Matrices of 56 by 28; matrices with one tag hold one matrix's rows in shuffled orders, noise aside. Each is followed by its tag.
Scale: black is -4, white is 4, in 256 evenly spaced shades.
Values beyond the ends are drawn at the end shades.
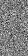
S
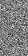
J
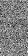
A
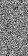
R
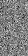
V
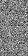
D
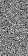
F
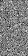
V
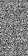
A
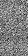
A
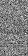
D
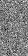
R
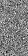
S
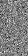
V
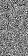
R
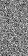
R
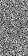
J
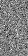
F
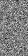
R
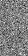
J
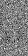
V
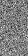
S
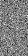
F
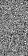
D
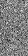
V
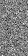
R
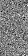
J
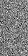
V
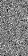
F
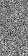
R
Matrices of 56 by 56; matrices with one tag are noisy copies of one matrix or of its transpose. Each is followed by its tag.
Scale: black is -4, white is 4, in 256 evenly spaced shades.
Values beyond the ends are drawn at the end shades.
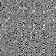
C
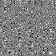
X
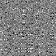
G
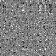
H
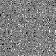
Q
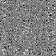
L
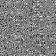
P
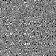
C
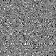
C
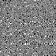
C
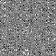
L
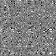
X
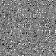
Q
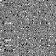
H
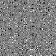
Q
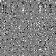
H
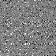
C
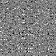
G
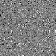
Q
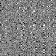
C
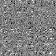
X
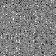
P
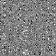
L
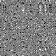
H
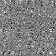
X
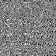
C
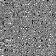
H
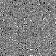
Q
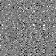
C
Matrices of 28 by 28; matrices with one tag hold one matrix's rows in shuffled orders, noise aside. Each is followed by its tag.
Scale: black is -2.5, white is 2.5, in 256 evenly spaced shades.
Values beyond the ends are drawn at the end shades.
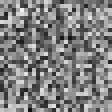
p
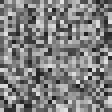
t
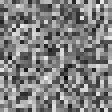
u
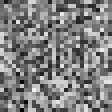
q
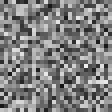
u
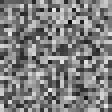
q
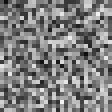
q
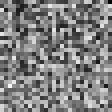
q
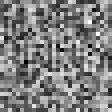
q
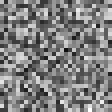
p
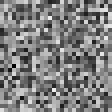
u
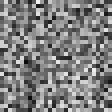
t
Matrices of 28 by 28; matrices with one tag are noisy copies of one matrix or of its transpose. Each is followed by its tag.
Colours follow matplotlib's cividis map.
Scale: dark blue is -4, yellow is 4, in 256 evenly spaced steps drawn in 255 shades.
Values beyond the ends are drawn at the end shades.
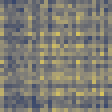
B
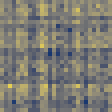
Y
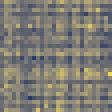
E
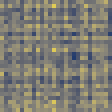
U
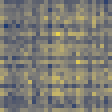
B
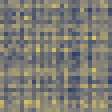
U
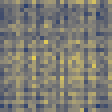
B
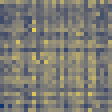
B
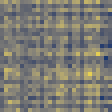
E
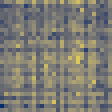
B
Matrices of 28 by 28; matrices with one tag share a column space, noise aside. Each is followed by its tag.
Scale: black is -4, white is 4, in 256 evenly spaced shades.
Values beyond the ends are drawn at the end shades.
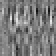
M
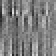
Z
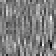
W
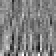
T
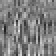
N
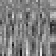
N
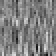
T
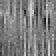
Z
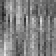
Z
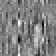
N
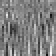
N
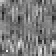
W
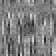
N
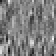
W
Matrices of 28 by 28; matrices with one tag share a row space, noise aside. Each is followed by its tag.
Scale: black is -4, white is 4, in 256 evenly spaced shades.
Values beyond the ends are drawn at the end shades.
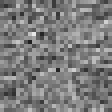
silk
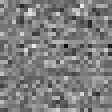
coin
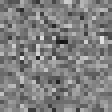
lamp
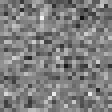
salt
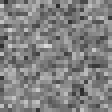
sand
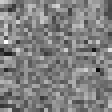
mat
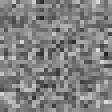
silk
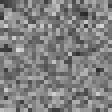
mat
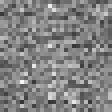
coin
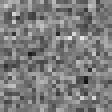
salt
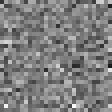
mat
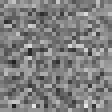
salt
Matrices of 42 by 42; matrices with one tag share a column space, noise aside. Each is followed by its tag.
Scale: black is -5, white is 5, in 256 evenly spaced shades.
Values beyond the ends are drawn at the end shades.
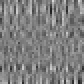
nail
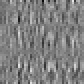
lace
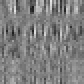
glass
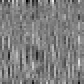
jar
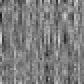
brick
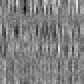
glass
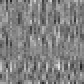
lace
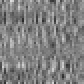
lace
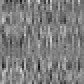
lace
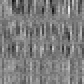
glass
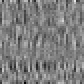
lace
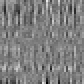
nail
